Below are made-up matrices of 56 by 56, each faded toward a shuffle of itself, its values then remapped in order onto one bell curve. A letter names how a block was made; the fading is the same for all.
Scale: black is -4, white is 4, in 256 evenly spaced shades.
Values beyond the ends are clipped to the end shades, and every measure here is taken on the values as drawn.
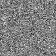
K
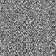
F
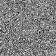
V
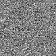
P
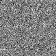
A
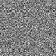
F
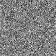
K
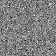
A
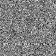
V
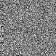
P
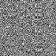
F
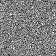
K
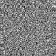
F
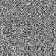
F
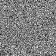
A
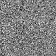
K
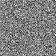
K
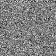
A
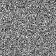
K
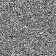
A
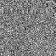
F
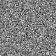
A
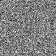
V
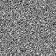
P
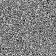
A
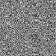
F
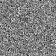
K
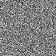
P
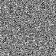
P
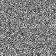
V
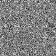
A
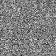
A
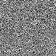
V
